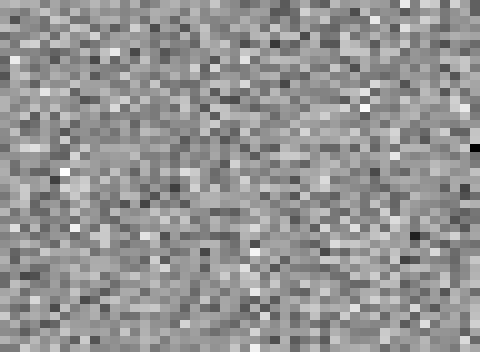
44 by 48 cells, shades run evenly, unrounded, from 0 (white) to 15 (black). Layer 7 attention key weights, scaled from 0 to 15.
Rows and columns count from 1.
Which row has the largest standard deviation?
19
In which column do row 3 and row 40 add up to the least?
38
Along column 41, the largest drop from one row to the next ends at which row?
34
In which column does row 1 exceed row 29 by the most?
33
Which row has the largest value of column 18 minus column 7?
24
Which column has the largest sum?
30
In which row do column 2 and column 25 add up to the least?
8
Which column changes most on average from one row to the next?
26
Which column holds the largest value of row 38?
9
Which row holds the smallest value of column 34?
31
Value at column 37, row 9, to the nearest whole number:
5
